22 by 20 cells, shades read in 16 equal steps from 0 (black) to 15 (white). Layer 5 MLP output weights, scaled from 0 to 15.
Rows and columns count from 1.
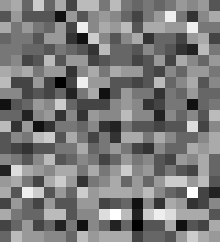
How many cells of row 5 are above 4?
17
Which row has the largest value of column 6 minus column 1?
10
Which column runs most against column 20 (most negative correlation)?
6
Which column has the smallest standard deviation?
12
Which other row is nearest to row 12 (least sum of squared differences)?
9
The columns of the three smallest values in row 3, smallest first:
7, 13, 5
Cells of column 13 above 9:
2
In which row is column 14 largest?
20
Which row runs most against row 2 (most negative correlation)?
18
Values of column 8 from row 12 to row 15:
6 7 10 8
